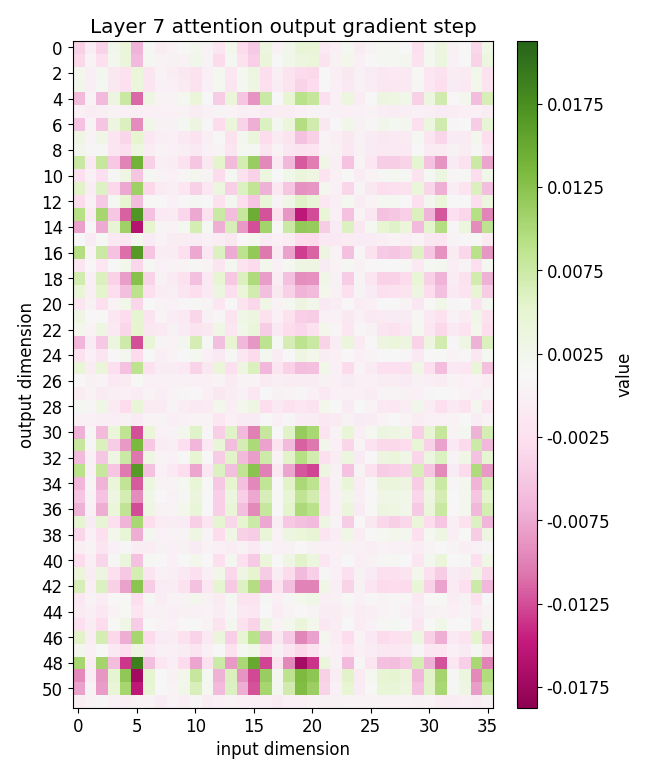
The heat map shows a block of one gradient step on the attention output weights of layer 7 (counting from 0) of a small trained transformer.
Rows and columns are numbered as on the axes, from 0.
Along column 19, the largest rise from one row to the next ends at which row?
49
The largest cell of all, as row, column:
48, 5
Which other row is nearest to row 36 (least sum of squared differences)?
34
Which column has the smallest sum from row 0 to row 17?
19
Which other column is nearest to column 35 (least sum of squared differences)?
18
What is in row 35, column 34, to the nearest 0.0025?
-0.005
